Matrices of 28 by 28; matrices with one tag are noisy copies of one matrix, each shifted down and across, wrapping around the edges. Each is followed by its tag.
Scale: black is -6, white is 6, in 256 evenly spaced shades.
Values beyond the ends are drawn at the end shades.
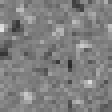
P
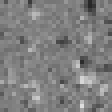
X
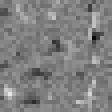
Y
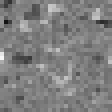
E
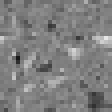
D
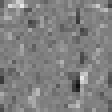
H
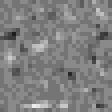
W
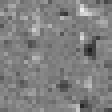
X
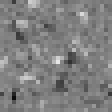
P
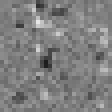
X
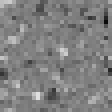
P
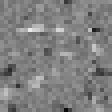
W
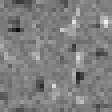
Y
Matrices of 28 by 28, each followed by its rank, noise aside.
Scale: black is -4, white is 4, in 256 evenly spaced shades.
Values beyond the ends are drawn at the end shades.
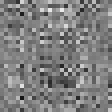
three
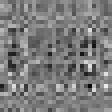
three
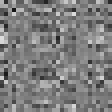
three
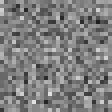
eight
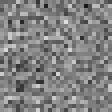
eight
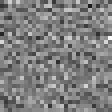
eight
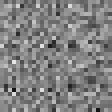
six
